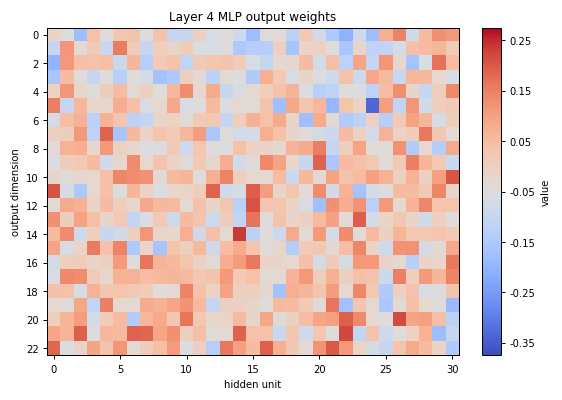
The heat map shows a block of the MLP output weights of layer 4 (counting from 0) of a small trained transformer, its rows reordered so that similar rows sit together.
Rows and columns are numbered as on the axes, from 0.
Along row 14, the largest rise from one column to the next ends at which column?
14
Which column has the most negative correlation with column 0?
1
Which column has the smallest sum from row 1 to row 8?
24
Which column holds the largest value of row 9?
20
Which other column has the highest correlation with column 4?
11
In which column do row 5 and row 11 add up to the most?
0
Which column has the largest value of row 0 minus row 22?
30
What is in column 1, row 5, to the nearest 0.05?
-0.1
